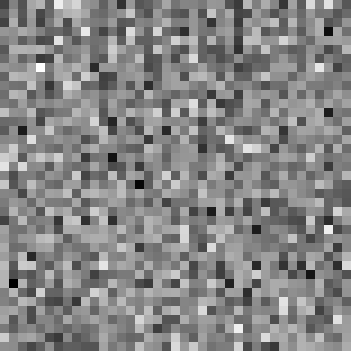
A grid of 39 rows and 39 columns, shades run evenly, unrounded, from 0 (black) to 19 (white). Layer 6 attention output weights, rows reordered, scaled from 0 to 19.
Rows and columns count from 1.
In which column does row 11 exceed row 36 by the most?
2
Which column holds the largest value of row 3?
31
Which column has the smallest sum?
37
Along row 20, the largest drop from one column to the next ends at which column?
10
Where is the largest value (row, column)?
8, 5
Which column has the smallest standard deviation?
33
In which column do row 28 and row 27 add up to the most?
21
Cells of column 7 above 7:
33
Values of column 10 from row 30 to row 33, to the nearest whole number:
10 9 8 9
